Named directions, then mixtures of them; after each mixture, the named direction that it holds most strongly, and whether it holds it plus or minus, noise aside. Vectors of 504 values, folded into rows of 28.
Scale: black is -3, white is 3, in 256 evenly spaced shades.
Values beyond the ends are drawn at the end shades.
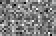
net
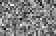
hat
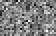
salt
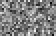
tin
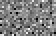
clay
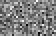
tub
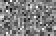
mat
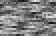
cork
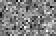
salt, plus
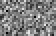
mat, minus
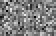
mat, minus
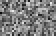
tin, minus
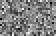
tin, plus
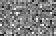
clay, minus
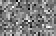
salt, plus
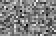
tub, plus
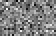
salt, plus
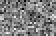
tin, minus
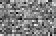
net, plus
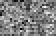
salt, plus
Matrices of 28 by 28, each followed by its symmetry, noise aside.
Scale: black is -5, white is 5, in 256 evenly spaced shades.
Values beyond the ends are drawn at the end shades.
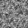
same after a half turn.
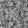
mirrored top to bottom.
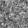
no symmetry.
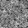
symmetric across the other diagonal.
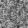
mirrored top to bottom.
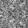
mirrored top to bottom.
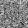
no symmetry.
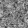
no symmetry.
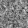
no symmetry.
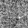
antisymmetric.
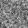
no symmetry.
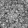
symmetric across the other diagonal.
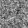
antisymmetric.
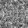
mirrored top to bottom.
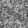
same after a half turn.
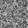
mirrored top to bottom.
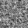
antisymmetric.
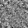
antisymmetric.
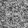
mirrored top to bottom.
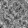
symmetric across the other diagonal.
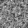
symmetric across the other diagonal.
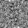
same after a half turn.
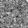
symmetric across the other diagonal.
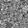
antisymmetric.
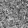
antisymmetric.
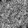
same after a half turn.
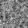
no symmetry.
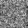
no symmetry.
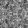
mirrored top to bottom.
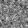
no symmetry.
